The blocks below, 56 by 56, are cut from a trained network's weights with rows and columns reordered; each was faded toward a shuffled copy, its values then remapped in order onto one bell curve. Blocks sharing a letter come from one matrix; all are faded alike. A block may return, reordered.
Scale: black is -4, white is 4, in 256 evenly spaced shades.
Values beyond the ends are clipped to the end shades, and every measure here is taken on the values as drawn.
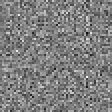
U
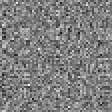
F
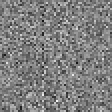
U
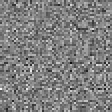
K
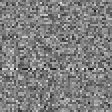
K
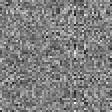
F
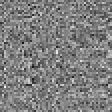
F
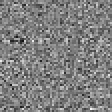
K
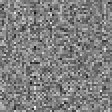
U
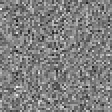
U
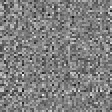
K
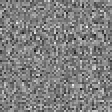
F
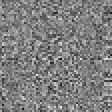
K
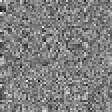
U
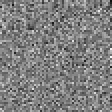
U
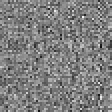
U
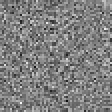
U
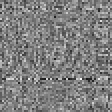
K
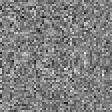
F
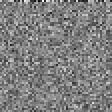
K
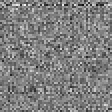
K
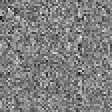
U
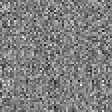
F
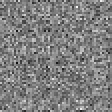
F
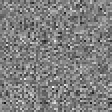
F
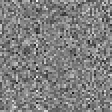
U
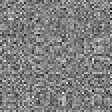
F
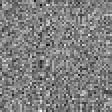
U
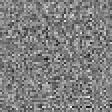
K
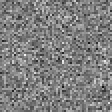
U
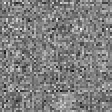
K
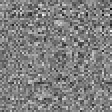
K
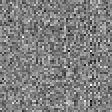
U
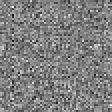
U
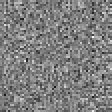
U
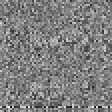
K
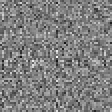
F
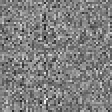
U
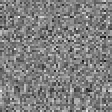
K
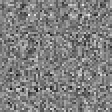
K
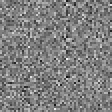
U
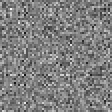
K
